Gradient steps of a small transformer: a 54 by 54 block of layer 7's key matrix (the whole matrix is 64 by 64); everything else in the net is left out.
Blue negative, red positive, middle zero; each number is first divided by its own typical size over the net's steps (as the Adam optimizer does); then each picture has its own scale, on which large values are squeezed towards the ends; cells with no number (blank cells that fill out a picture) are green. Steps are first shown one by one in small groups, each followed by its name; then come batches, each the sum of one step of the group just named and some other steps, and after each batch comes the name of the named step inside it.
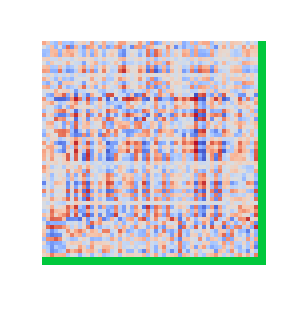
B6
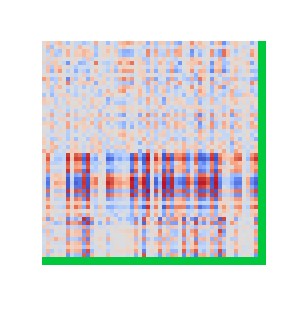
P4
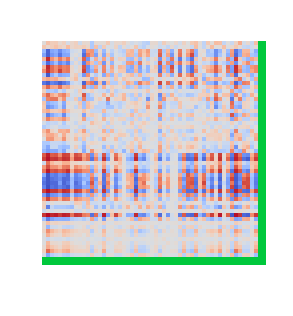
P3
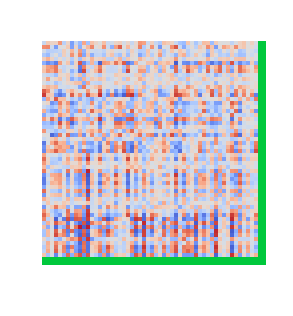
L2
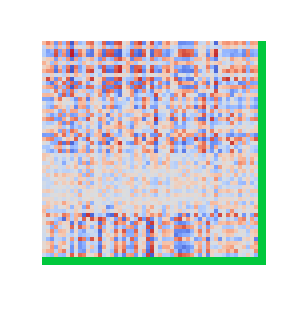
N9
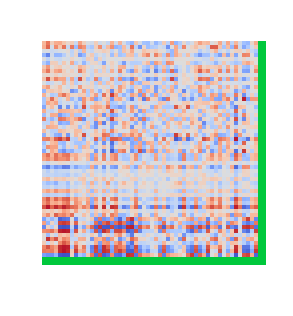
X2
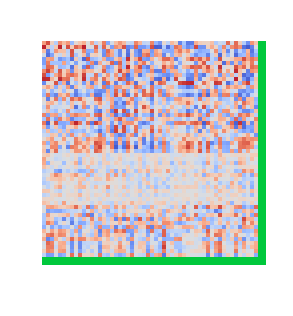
N9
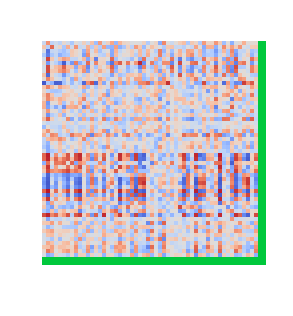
P3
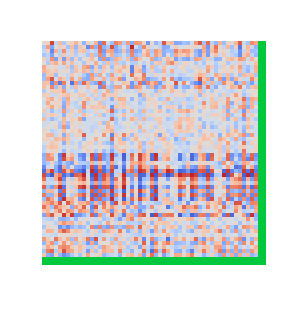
X2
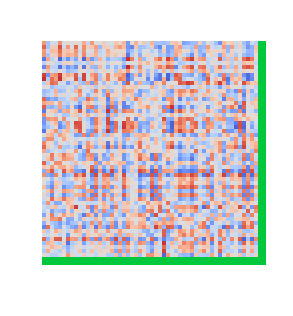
B6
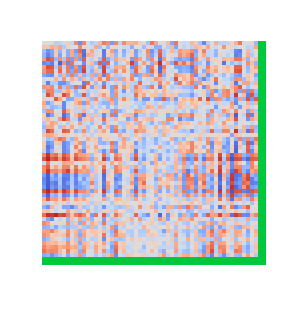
P3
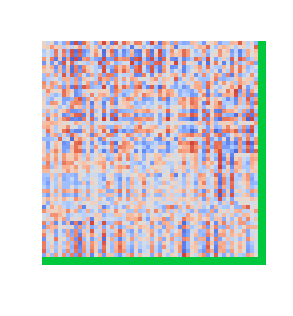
B6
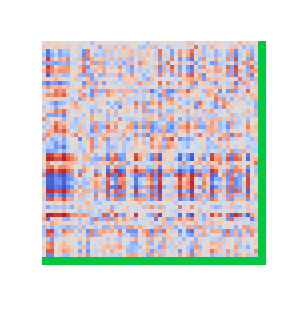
P3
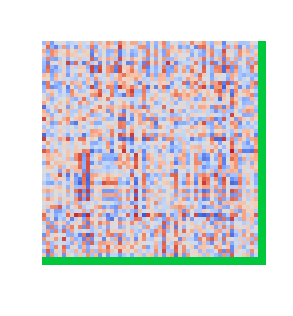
L2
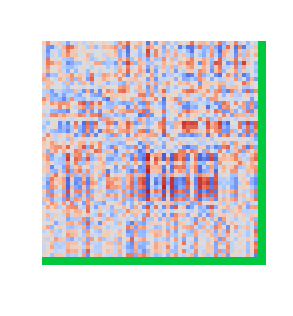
P4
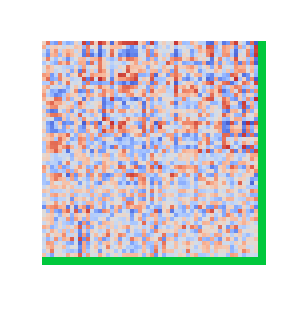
L2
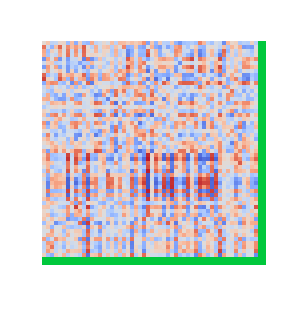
P4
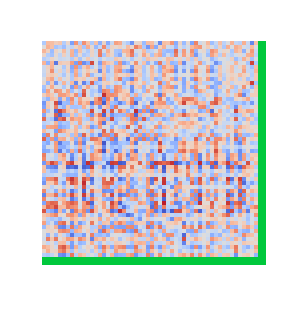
X2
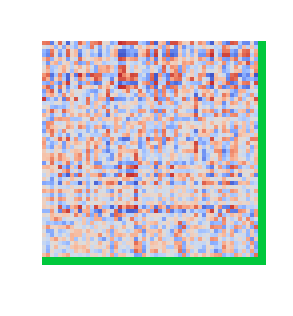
B6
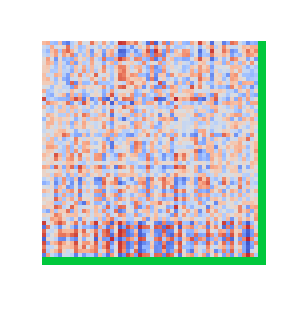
B6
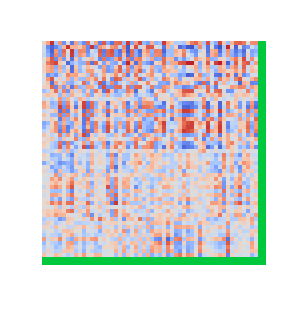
N9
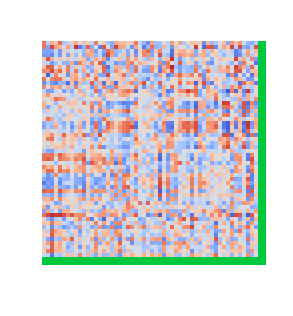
P3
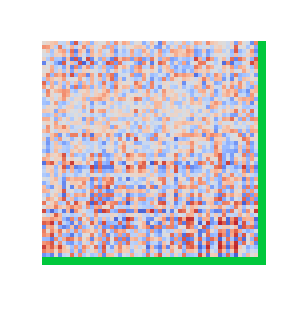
X2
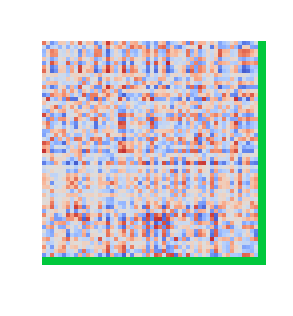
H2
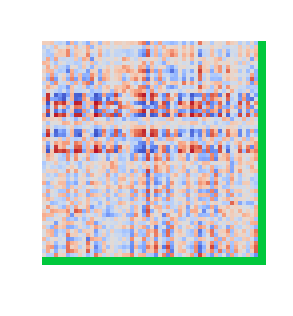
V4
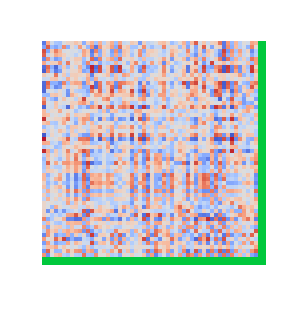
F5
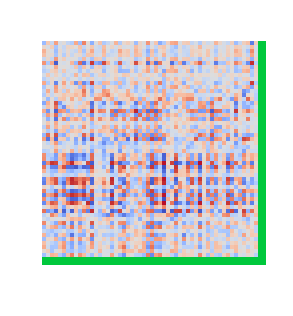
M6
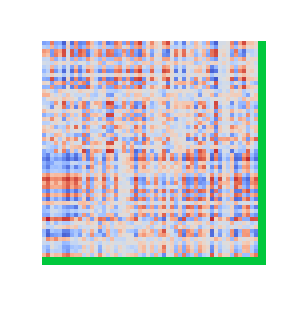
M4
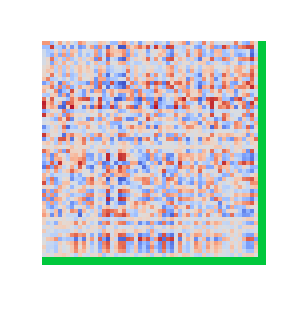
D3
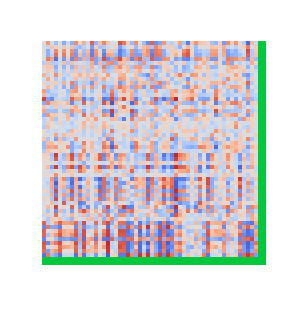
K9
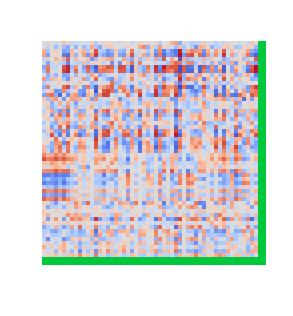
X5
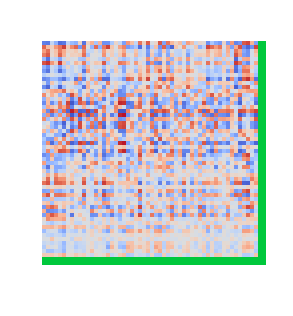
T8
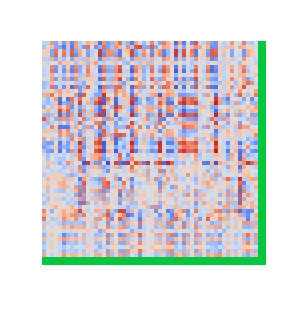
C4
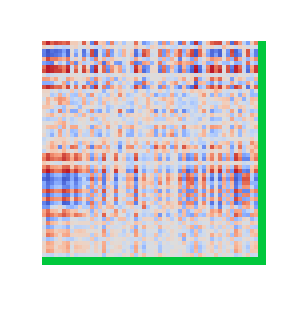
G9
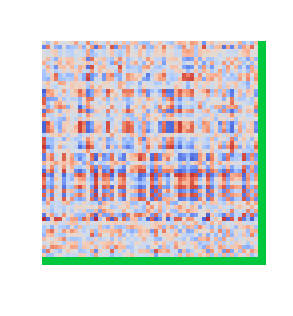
F5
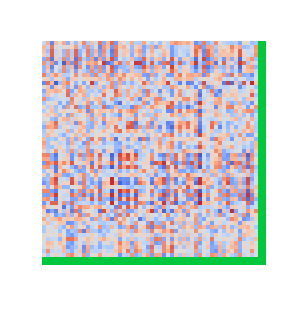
M6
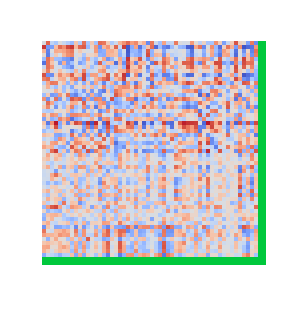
K9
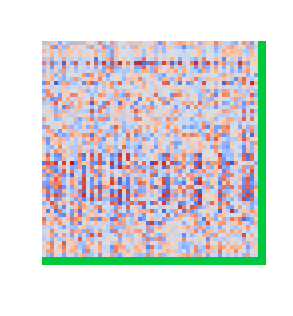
M6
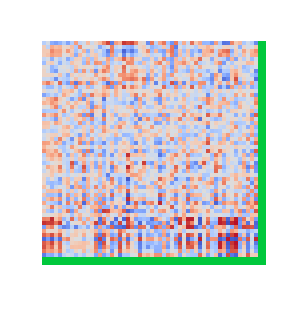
H2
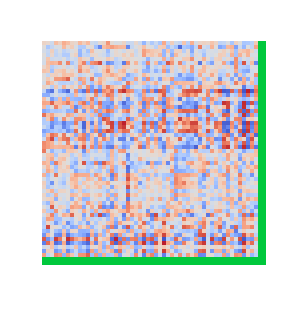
H2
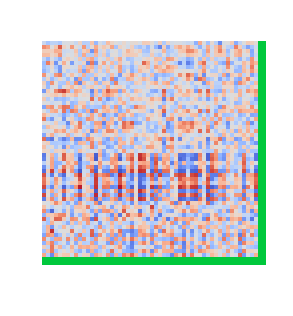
T8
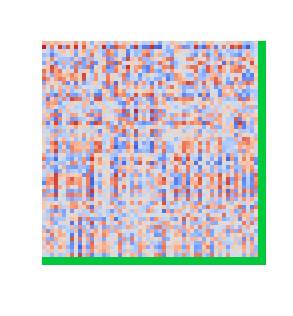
M6
